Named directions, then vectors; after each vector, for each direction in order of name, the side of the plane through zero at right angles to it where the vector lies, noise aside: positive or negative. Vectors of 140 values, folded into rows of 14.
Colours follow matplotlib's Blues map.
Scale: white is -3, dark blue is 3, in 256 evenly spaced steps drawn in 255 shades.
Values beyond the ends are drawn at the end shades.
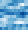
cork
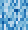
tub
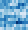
negative, negative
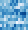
positive, positive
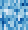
negative, positive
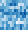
positive, positive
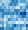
positive, positive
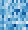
positive, positive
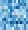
negative, negative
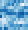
positive, negative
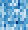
negative, negative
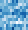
positive, positive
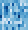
positive, negative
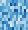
positive, positive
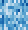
negative, positive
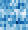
negative, negative
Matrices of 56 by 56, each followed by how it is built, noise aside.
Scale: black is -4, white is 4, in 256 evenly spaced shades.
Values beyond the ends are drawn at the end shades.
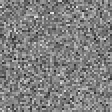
noise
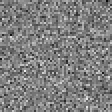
noise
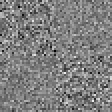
block diagonal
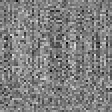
blocks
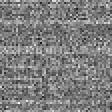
blocks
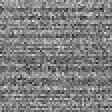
blocks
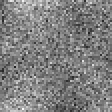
smooth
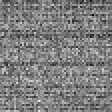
blocks
